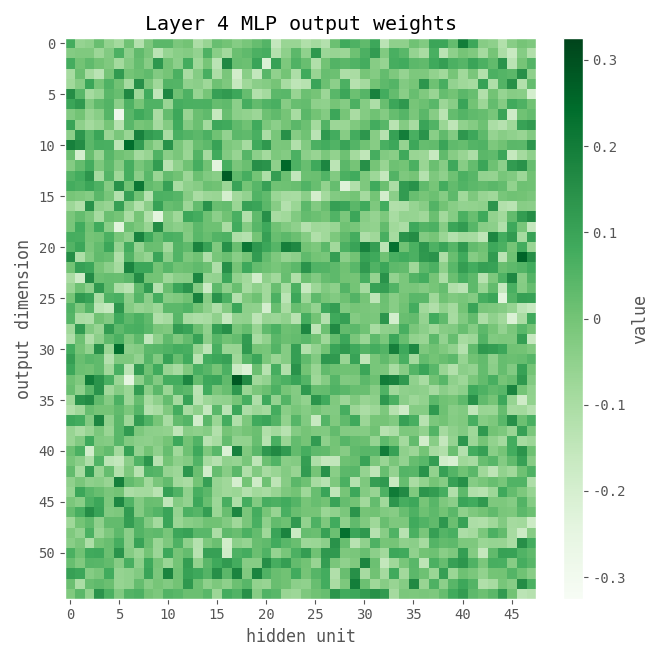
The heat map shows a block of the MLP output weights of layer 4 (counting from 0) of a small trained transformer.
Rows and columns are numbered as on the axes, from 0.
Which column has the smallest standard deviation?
4
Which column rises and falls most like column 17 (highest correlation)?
12
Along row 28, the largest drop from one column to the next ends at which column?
25
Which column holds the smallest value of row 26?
20
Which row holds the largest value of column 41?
35
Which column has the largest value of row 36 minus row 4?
17
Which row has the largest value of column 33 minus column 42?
44
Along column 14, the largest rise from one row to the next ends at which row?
43
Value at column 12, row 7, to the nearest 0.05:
-0.05
